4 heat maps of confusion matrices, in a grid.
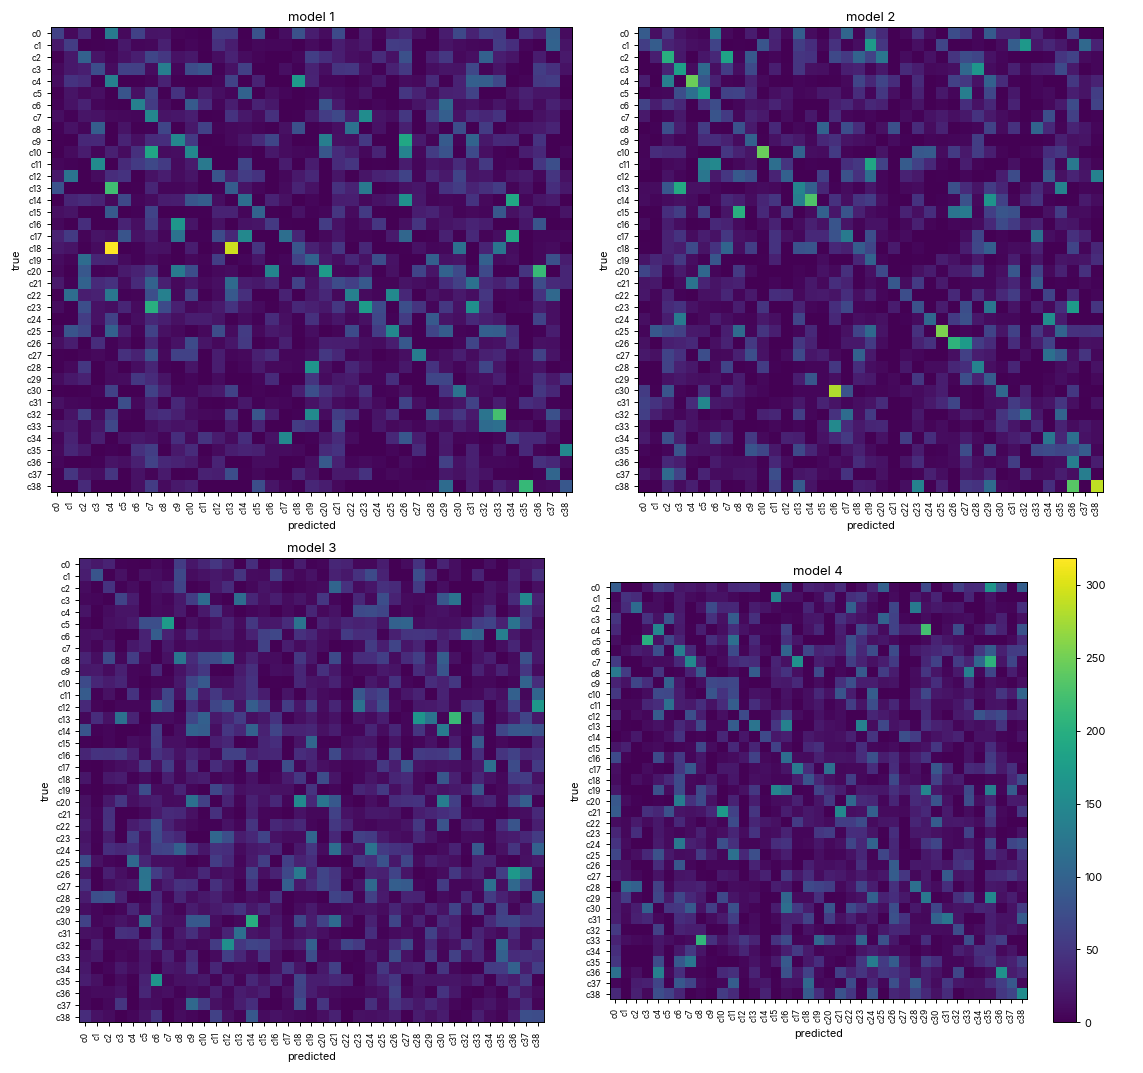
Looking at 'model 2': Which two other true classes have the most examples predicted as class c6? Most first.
c11, c0
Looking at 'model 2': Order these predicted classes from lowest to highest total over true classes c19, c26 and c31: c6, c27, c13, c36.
c36, c13, c6, c27
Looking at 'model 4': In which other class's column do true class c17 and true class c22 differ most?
c20
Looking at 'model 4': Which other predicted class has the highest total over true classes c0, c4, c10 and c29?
c35
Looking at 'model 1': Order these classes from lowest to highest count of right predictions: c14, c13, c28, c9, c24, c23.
c28, c24, c13, c14, c9, c23
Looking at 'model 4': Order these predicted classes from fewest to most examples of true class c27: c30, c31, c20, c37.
c30, c20, c37, c31
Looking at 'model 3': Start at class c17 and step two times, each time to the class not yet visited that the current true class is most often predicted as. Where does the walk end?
c36
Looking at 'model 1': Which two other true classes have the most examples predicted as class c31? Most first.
c23, c21
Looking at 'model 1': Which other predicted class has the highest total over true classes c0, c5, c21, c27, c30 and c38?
c7
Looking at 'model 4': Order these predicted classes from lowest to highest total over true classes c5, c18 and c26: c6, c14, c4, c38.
c14, c4, c38, c6
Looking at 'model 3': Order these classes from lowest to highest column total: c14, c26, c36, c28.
c28, c26, c14, c36
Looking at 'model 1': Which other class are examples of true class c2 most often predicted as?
c32
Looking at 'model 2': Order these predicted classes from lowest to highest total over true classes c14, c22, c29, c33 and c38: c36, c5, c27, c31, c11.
c5, c31, c11, c27, c36
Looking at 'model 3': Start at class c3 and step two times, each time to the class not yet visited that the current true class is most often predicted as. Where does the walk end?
c9
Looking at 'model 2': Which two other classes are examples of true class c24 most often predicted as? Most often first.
c34, c3
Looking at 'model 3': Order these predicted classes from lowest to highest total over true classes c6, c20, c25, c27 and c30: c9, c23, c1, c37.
c1, c23, c37, c9
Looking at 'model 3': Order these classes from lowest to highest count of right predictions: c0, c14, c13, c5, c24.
c0, c13, c5, c14, c24
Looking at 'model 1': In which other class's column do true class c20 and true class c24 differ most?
c36
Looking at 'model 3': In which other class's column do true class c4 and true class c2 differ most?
c21
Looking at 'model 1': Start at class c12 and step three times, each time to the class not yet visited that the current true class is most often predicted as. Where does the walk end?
c13
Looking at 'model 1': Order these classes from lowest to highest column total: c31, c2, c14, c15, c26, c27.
c27, c15, c14, c2, c31, c26
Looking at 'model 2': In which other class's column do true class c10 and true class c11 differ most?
c19
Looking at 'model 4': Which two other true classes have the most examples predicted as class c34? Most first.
c7, c12
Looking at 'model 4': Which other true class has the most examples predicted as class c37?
c19
